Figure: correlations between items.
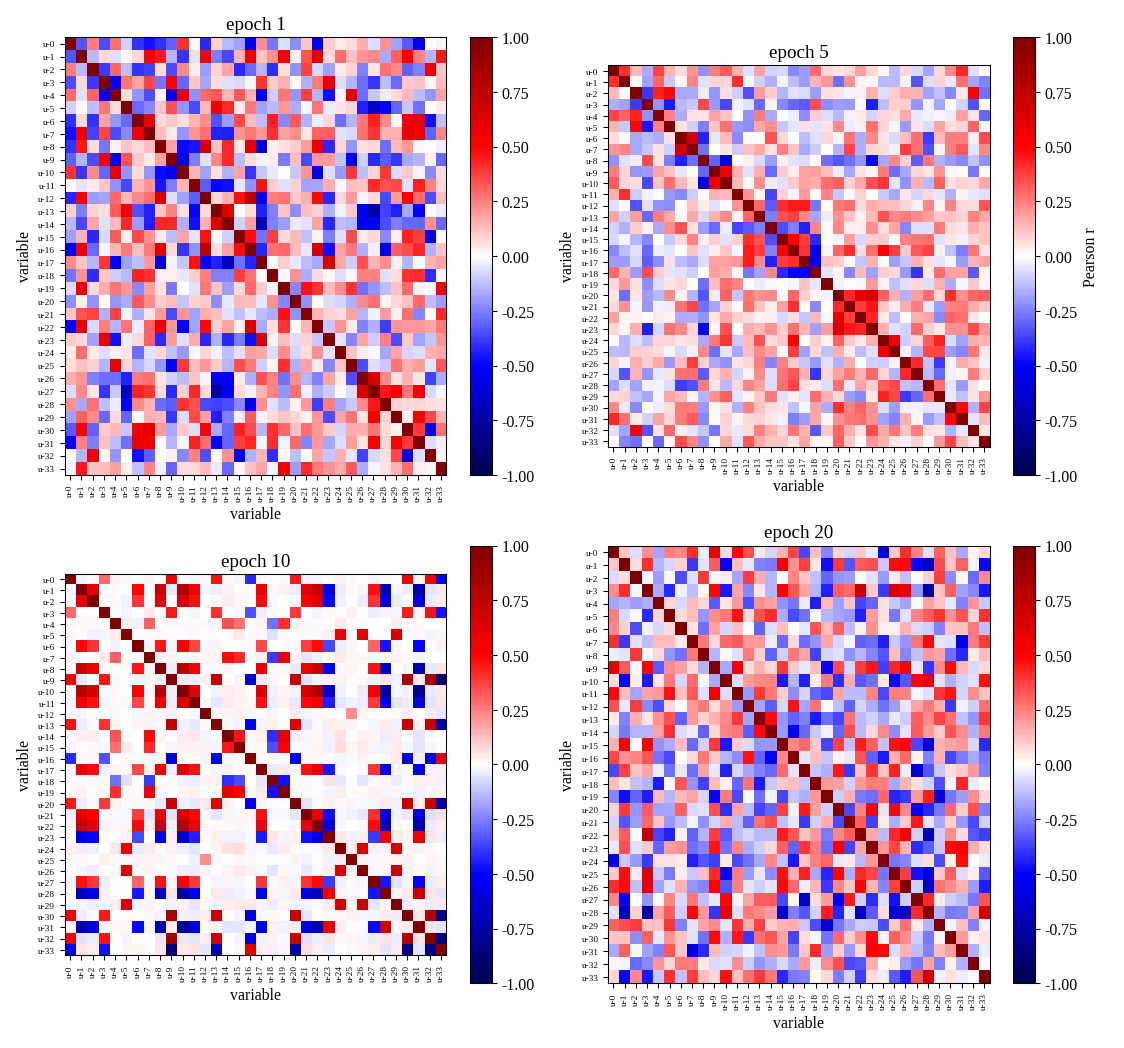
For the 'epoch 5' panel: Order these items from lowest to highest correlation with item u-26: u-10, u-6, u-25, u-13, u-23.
u-10, u-23, u-25, u-6, u-13
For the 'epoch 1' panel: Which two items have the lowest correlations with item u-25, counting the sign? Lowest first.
u-9, u-26
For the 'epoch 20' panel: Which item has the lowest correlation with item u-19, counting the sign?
u-29
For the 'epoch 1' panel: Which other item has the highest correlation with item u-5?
u-13
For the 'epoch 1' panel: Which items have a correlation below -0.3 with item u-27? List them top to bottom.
u-3, u-5, u-9, u-13, u-14
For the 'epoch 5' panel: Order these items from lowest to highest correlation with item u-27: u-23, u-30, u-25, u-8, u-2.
u-8, u-25, u-30, u-2, u-23
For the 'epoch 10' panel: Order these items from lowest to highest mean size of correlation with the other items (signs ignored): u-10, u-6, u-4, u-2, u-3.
u-4, u-3, u-6, u-2, u-10
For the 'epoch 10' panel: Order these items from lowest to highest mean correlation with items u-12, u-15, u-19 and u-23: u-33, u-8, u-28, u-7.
u-8, u-33, u-28, u-7
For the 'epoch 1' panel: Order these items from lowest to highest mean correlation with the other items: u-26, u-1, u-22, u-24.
u-26, u-24, u-22, u-1
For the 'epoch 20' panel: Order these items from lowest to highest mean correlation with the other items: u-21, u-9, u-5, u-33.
u-21, u-33, u-5, u-9
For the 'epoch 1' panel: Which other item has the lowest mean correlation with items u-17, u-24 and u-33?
u-14
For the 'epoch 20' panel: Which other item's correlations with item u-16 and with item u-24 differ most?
u-0
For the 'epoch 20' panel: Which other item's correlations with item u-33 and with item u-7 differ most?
u-31
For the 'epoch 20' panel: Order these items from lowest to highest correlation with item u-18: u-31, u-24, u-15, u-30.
u-30, u-15, u-24, u-31
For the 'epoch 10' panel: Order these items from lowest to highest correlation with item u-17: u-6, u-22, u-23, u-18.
u-23, u-18, u-6, u-22
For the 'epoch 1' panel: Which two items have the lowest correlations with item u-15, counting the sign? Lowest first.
u-32, u-2
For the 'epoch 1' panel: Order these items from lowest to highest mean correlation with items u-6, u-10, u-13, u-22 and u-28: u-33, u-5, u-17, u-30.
u-17, u-5, u-33, u-30
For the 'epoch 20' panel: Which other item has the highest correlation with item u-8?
u-2
